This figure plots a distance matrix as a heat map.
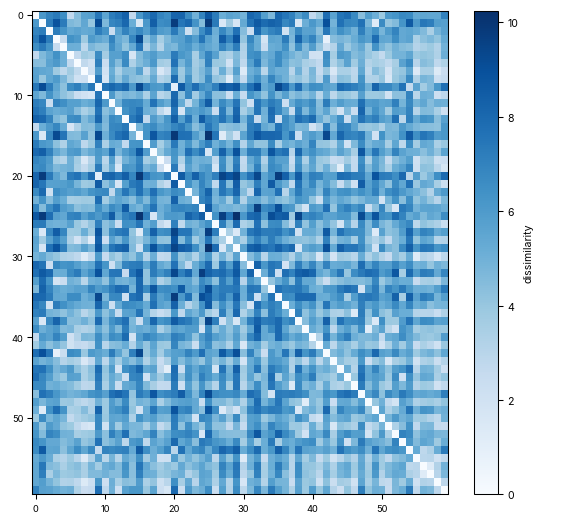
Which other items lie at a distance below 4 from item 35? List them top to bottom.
13, 16, 32, 45, 53
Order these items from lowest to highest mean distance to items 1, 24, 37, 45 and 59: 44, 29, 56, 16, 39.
39, 16, 44, 56, 29
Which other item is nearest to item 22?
2
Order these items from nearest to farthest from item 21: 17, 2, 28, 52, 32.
28, 17, 2, 52, 32
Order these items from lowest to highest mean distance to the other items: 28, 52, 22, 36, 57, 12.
57, 28, 12, 52, 36, 22
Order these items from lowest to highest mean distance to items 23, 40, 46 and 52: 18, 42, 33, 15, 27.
18, 33, 27, 15, 42
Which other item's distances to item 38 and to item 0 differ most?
1
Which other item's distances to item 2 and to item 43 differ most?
51
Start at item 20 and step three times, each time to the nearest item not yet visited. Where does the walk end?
56
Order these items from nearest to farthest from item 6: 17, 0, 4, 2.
0, 4, 2, 17
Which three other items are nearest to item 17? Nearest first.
25, 37, 46
